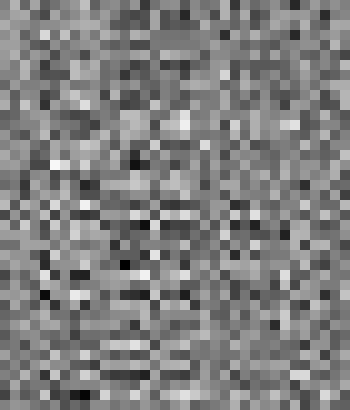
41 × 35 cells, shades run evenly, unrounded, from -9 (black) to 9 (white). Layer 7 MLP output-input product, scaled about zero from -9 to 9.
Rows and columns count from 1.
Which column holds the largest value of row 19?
14
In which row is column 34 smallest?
11
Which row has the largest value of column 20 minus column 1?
40
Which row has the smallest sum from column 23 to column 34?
23
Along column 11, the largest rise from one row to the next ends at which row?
24
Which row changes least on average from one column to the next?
5
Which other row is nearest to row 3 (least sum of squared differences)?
15
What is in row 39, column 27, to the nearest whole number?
-2
